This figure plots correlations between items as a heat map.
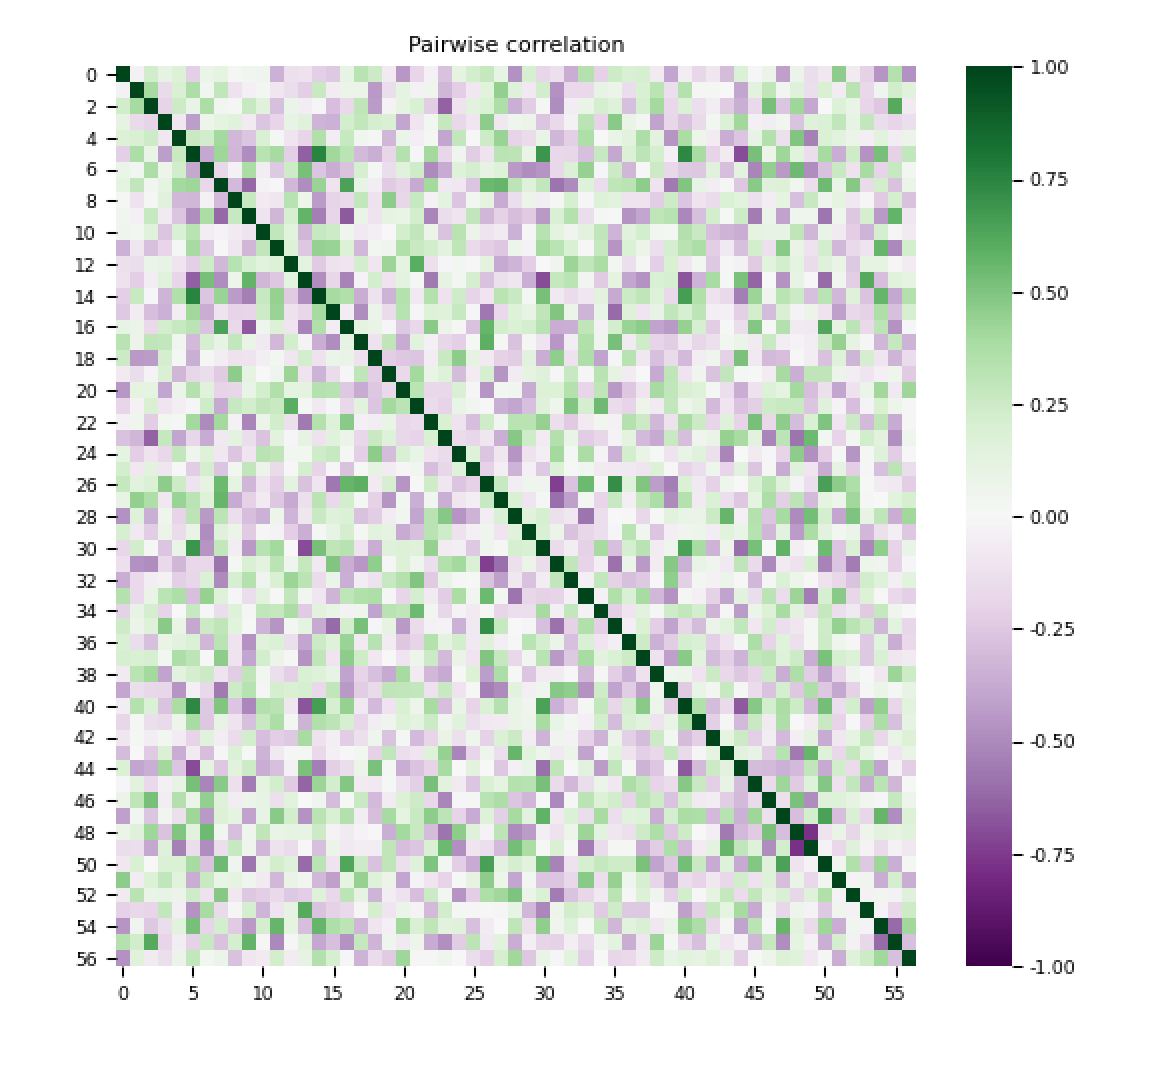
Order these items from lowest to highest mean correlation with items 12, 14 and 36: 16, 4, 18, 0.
0, 18, 4, 16
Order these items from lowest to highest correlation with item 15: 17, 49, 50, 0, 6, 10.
17, 6, 0, 50, 49, 10
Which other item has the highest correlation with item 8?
19
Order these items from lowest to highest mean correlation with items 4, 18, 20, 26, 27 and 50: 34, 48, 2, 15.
15, 34, 2, 48
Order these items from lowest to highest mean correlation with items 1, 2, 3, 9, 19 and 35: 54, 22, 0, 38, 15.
15, 54, 22, 38, 0
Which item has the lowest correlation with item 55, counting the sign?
54
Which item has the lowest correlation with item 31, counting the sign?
26
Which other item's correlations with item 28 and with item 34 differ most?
21
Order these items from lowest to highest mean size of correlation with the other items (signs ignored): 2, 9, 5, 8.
8, 2, 9, 5
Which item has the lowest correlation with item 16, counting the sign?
9
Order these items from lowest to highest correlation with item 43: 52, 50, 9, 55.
55, 9, 50, 52
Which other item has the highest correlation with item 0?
51
